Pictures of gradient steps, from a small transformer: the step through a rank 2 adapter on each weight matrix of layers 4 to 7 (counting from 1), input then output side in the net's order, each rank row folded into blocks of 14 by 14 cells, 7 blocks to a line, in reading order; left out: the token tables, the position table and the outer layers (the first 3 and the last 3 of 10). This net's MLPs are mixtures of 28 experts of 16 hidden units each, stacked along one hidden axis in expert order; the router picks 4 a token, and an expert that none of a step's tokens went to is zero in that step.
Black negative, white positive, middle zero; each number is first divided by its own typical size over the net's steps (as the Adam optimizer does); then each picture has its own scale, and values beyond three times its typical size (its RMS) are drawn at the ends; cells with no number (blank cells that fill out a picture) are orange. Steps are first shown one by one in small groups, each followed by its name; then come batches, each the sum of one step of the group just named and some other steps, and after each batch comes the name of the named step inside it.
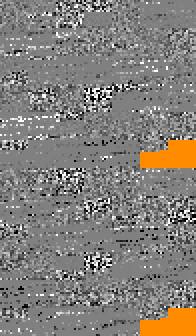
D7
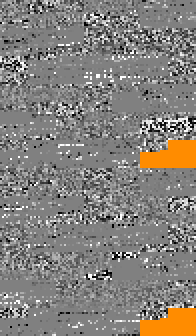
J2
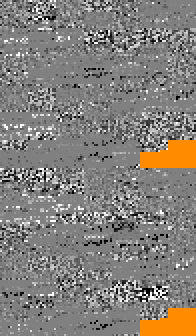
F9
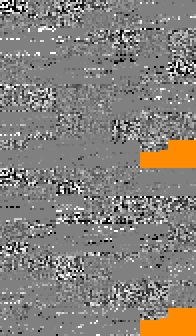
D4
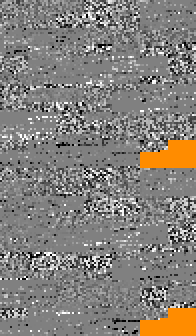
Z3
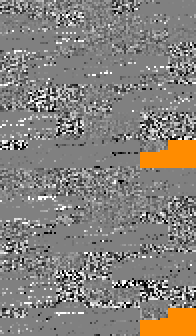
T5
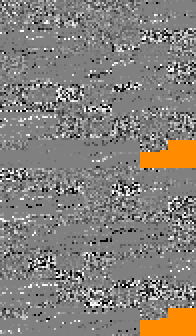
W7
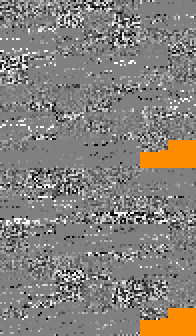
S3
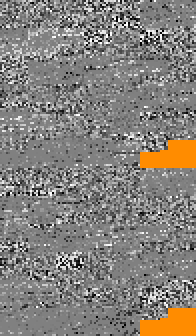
S3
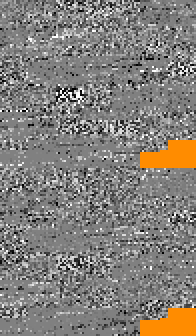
D7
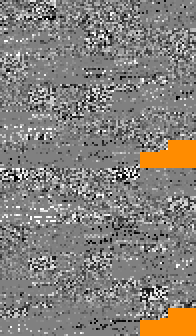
F9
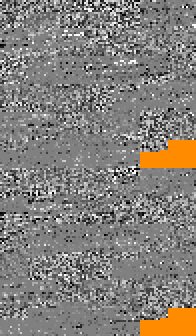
S3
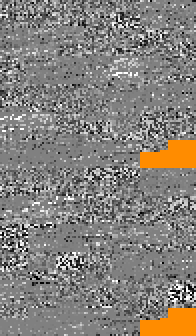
S3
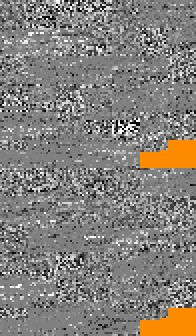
F9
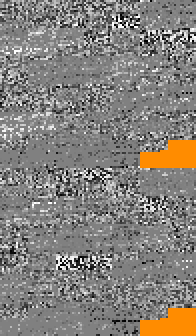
S3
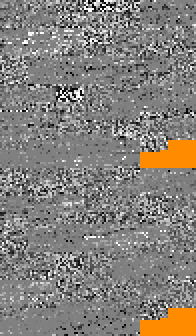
S3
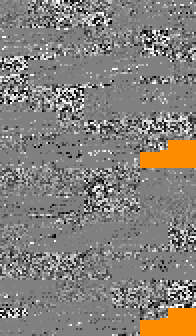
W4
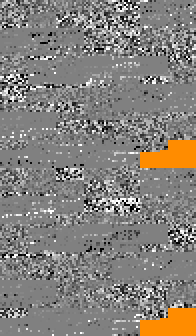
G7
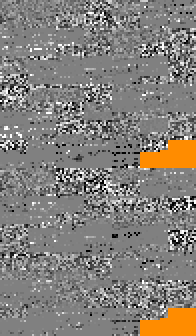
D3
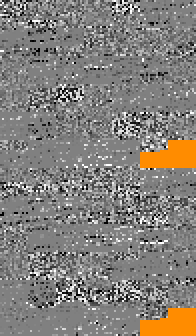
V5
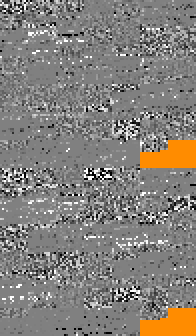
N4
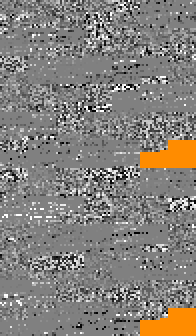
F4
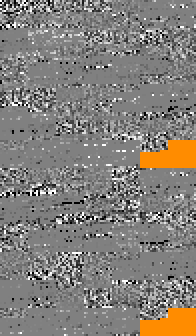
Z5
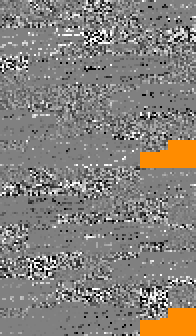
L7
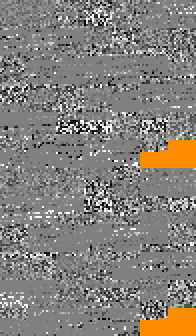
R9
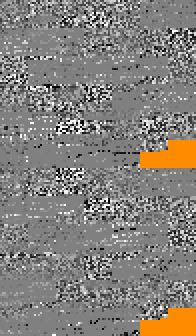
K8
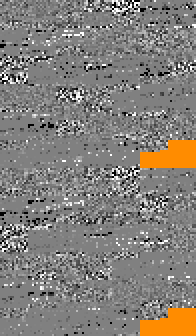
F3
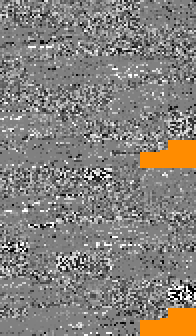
W4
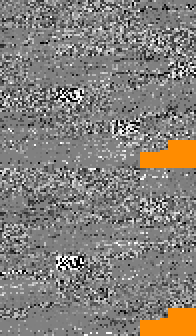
F3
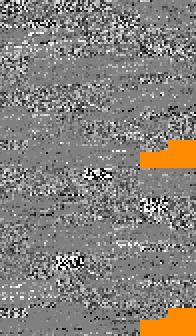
N4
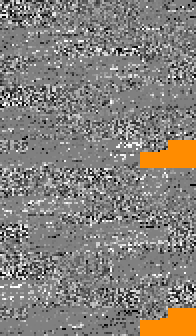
N4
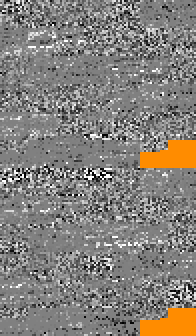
N4
